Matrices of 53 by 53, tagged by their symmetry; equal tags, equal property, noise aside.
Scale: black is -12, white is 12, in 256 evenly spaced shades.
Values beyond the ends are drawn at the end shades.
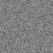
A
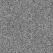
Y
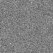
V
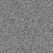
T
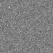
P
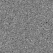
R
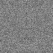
T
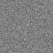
V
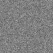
P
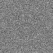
T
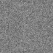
Y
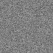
P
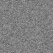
P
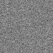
R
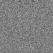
T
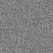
A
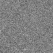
V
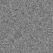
V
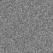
V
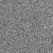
V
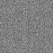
Y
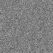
P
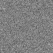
R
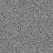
P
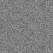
Y
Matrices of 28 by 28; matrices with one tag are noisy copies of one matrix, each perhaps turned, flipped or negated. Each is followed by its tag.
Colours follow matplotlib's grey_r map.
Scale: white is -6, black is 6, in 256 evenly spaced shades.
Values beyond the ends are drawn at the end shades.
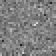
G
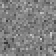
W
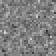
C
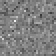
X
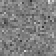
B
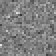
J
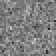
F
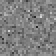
X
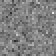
X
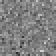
X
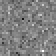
X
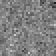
B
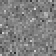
G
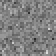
F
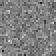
G
